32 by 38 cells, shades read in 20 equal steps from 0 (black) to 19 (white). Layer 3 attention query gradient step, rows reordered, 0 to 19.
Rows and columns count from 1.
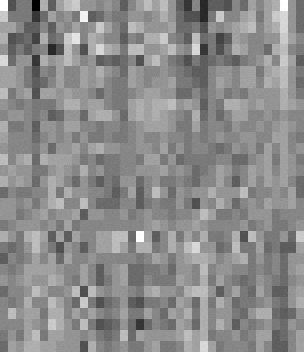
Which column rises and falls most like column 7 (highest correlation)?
28
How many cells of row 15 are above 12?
3
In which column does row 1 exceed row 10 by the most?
1
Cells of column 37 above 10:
19
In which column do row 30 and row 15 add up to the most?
7
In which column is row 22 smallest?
31
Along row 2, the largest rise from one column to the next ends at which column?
11
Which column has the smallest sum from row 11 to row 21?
5
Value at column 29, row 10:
13
